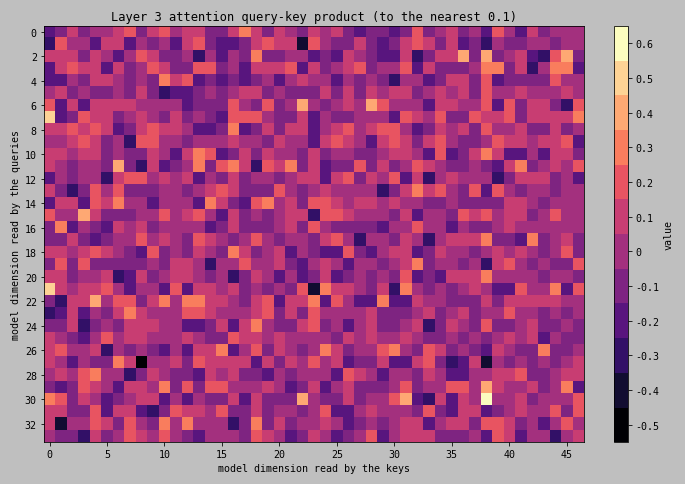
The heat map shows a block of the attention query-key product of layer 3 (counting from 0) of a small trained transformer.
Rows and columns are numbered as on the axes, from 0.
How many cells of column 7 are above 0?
12
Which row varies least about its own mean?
25
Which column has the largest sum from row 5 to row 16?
16
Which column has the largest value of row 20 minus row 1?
38
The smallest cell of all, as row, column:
27, 8
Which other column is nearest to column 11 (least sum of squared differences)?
37
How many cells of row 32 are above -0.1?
33
